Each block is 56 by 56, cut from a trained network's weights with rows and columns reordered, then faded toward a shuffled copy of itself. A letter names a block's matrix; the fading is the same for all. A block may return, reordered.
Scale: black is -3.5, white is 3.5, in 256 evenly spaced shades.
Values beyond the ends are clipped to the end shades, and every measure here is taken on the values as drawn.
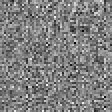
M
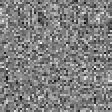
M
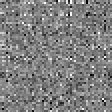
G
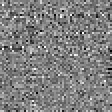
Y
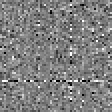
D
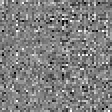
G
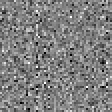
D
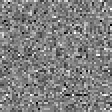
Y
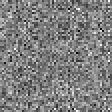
M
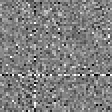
D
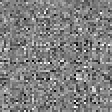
G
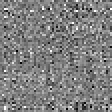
G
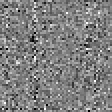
D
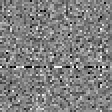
D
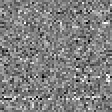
Y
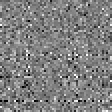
G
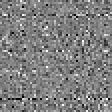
G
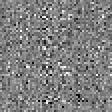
G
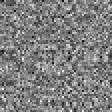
M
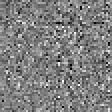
D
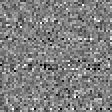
Y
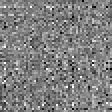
G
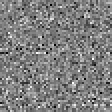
Y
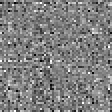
G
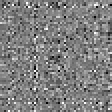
G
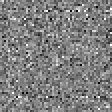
Y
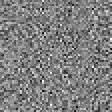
M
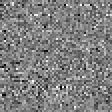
Y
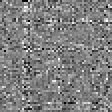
G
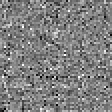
D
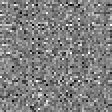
G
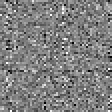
D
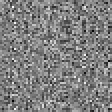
M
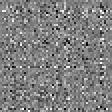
G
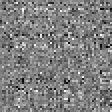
G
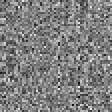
M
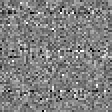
Y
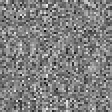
M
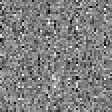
D
